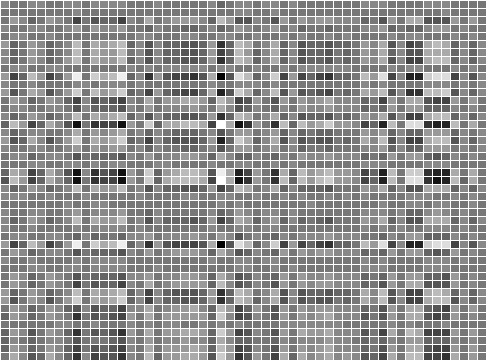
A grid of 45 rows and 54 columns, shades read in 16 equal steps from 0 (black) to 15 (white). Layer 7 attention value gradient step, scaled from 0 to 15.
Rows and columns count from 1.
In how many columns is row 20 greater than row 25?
18
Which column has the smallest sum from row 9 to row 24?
12
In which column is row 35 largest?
25
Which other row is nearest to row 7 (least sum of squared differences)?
24
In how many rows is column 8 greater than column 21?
21
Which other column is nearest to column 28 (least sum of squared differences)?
13
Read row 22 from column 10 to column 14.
8 3 5 4 1
